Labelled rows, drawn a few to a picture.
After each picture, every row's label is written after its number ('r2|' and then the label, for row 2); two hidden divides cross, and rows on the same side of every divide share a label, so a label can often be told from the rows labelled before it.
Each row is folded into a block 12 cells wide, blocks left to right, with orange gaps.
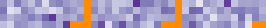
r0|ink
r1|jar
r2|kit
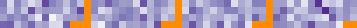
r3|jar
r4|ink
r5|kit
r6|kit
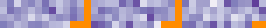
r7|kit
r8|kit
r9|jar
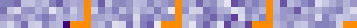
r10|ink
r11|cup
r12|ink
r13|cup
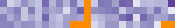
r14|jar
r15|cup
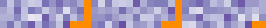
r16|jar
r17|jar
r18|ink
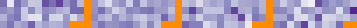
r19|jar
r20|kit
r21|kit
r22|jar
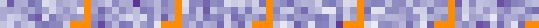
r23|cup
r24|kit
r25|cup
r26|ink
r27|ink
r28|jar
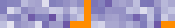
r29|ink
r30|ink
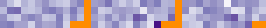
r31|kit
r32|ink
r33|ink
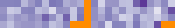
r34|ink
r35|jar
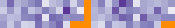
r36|cup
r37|cup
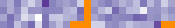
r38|jar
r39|ink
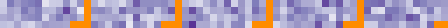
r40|cup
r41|jar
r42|kit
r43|ink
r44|ink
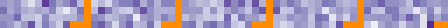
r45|jar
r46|kit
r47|jar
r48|ink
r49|ink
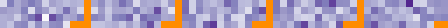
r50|cup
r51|cup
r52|jar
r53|jar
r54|kit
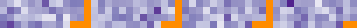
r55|kit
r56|cup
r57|jar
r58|ink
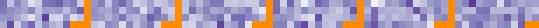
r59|jar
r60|cup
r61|cup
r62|jar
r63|kit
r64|ink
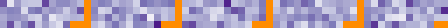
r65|jar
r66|ink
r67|kit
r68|cup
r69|jar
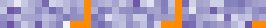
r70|kit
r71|kit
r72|jar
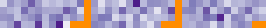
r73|cup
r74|jar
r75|cup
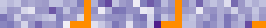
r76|kit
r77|ink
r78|ink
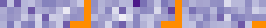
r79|jar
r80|jar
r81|cup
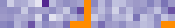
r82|jar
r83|jar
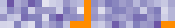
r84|cup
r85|ink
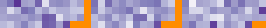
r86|ink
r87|ink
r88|jar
